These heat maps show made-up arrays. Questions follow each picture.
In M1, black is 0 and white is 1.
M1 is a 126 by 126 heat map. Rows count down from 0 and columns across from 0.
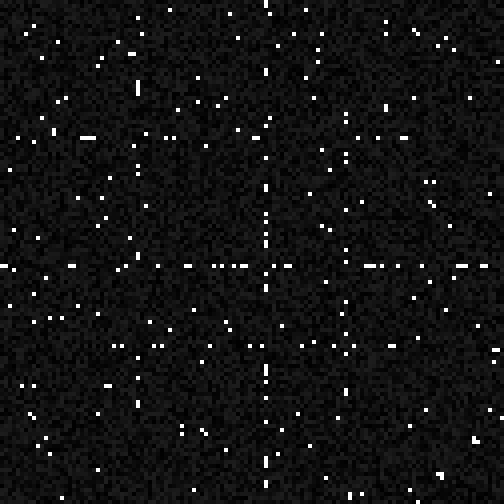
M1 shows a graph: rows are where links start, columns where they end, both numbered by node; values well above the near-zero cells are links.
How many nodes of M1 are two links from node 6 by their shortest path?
5
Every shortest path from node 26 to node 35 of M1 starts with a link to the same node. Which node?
node 96
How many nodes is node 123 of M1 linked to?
2
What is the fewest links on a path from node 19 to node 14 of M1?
3
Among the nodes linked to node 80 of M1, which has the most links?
node 8
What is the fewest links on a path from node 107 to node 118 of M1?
5
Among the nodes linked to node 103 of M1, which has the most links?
node 24
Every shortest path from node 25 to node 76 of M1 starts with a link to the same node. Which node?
node 49
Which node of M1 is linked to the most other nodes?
node 66
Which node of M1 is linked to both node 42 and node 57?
node 82
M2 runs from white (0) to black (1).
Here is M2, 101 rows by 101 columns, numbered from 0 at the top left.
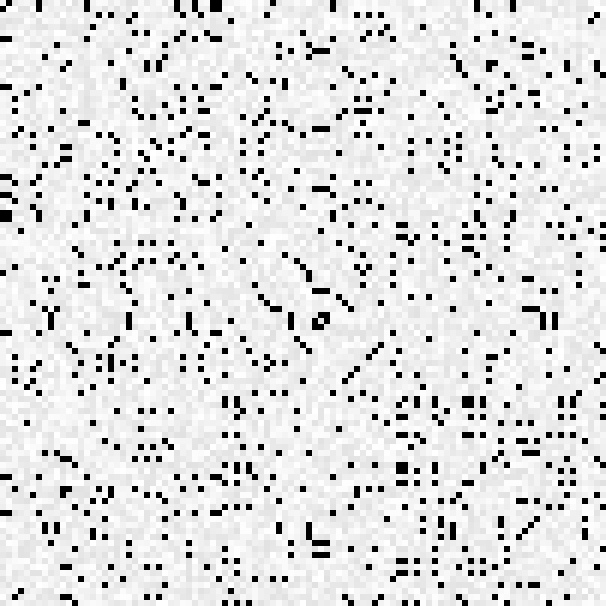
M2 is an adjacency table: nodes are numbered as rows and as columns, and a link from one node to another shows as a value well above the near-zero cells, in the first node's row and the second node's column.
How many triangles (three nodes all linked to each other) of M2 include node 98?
1
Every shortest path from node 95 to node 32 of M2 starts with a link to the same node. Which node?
node 66
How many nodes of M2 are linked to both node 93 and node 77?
7
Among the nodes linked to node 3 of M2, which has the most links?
node 21
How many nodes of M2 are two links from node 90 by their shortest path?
3
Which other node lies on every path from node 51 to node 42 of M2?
node 45
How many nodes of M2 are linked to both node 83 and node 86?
6
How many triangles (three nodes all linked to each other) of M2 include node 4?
3
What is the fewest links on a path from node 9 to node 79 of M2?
3
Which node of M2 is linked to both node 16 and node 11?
node 81
